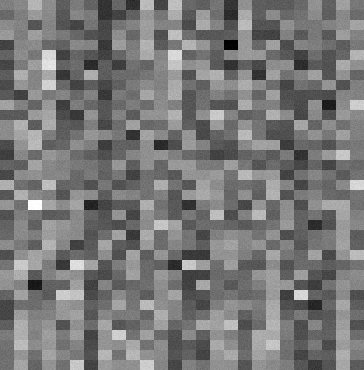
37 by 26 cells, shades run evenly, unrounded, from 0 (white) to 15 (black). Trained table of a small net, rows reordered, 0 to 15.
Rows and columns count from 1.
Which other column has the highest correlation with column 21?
25
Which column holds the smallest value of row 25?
4
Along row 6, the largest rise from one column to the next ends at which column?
5
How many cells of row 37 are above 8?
11
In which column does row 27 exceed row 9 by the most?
13
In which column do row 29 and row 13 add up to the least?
2
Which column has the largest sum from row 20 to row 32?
7
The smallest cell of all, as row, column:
21, 3
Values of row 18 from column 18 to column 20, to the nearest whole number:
4 6 6
